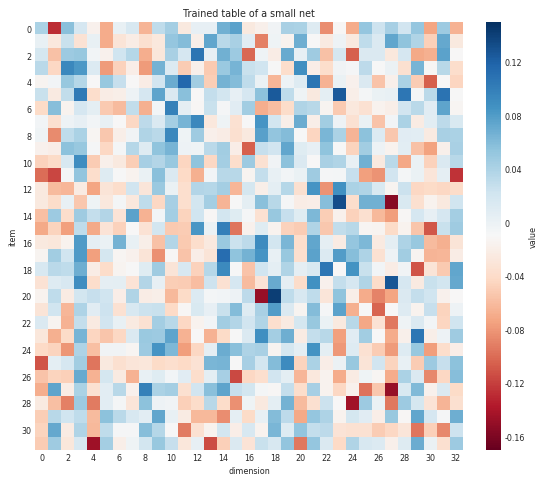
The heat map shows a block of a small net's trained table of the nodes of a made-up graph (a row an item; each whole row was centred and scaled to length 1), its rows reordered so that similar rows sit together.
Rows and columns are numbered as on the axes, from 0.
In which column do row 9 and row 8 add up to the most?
10
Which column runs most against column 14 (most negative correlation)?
30
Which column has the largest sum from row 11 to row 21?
21
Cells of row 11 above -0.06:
27
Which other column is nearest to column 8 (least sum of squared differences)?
22
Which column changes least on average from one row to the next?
0
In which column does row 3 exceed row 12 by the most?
2
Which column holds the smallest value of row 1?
17
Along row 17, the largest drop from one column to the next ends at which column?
4
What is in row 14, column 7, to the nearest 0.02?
0.08
